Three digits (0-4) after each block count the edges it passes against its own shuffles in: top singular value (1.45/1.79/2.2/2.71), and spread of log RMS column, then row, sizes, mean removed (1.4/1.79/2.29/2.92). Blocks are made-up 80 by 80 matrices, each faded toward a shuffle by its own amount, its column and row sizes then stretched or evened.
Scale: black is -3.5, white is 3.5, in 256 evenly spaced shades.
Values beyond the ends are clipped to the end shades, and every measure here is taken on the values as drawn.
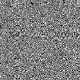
2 1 2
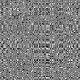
4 2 3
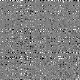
2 3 4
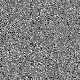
1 1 1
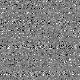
0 1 4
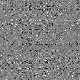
2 1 3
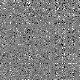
1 3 3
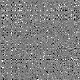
3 3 2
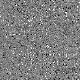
1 2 1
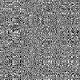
3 3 2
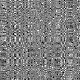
4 3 1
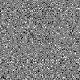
3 0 1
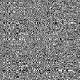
3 2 3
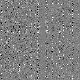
0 4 1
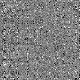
2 3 0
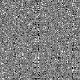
2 3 0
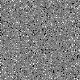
1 2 0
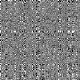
3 4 3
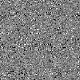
2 1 2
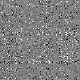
0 4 3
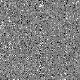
0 3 1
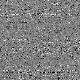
1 0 3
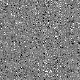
0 3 1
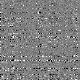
1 3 4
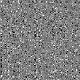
2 2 1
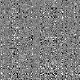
1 4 3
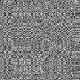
4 1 3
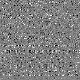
2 1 4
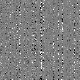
1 4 1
